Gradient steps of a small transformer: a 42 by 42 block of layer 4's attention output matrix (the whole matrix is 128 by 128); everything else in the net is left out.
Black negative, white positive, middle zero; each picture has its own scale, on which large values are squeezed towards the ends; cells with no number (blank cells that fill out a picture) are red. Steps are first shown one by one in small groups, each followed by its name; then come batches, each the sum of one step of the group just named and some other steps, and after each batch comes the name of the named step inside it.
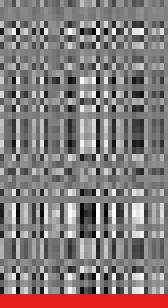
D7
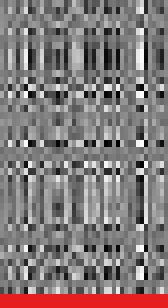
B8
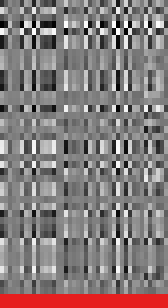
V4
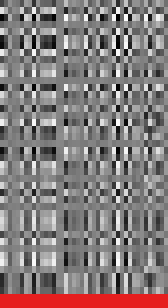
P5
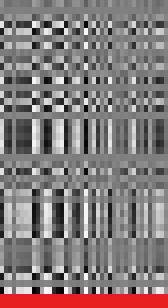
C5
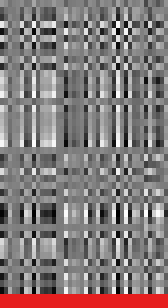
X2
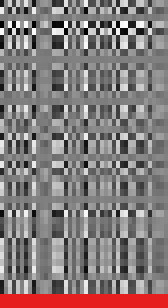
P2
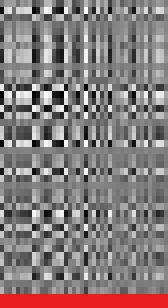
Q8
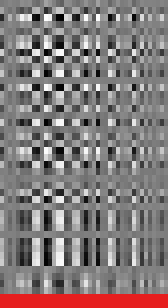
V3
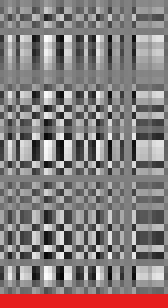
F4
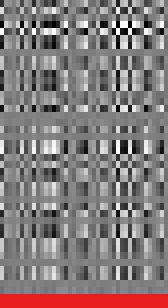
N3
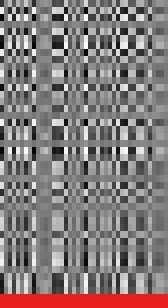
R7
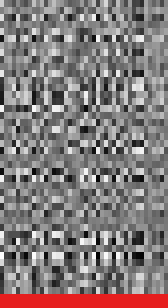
Q8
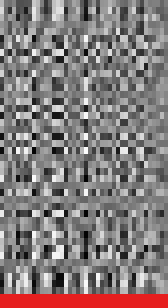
R7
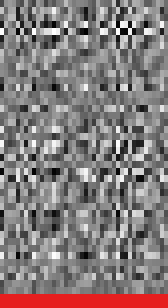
N3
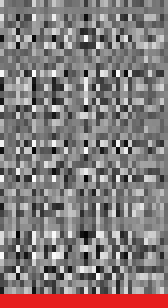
D7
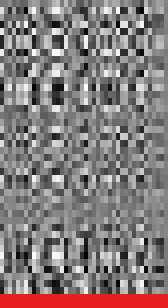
P2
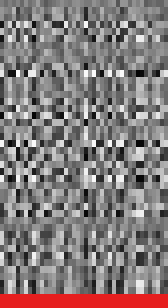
P2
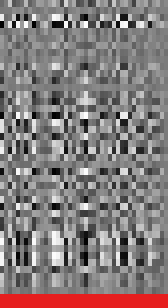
P2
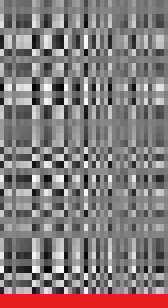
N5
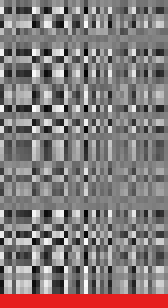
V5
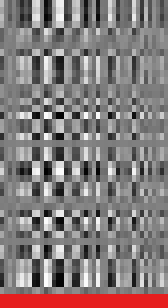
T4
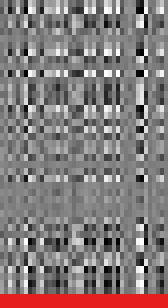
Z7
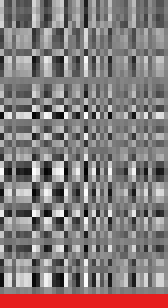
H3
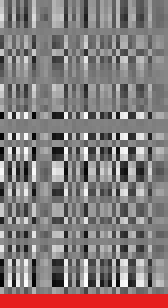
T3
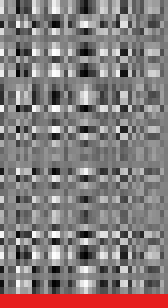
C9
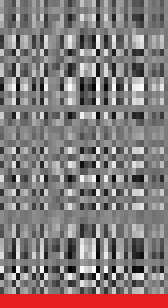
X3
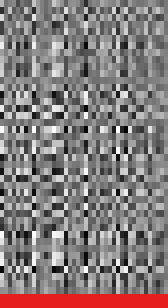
C9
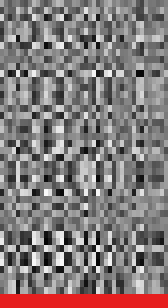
Z7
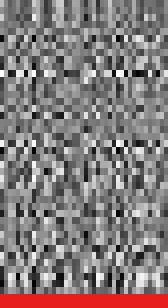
T4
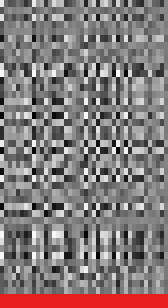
X3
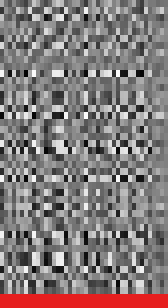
Z7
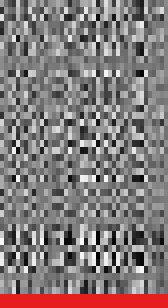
Z7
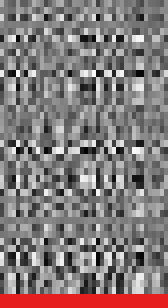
X3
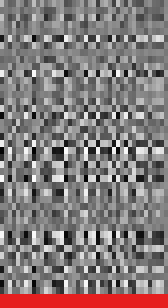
T3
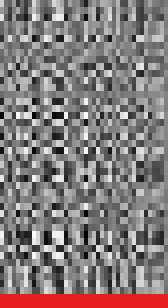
T3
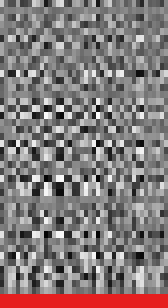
T4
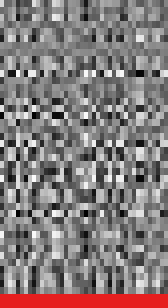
H3
